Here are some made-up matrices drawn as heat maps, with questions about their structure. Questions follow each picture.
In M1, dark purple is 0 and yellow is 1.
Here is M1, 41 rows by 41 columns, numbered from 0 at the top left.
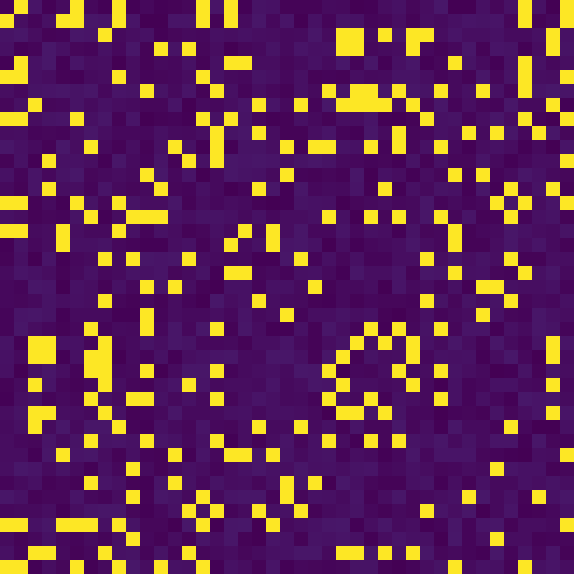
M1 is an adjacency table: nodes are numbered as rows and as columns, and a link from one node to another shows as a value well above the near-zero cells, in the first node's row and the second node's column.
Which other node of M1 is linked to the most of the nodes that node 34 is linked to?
node 10
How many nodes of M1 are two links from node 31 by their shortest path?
10
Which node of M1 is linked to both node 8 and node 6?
node 37
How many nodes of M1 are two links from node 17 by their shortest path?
6
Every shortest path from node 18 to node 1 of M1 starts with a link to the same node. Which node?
node 30
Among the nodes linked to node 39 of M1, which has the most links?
node 7
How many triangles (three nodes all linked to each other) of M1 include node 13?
4
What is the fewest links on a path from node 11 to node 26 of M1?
2
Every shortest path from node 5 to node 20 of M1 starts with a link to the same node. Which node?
node 14
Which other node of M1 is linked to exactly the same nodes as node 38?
node 33
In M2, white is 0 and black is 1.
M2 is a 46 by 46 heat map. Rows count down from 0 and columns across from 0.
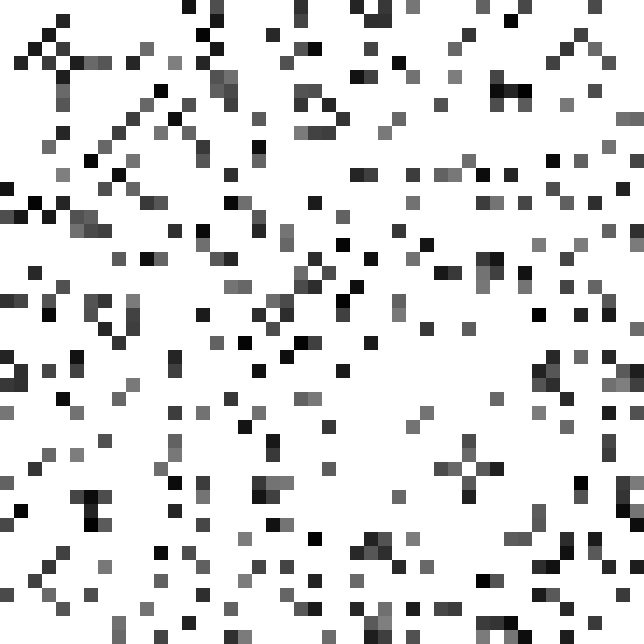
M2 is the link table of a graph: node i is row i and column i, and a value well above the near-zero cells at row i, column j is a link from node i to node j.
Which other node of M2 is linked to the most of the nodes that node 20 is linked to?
node 14
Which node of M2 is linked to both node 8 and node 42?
node 44
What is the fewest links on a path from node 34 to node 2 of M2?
2
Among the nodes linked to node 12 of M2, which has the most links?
node 4
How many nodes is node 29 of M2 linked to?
9
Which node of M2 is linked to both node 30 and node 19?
node 23
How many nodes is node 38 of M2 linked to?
9
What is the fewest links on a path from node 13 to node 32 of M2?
4
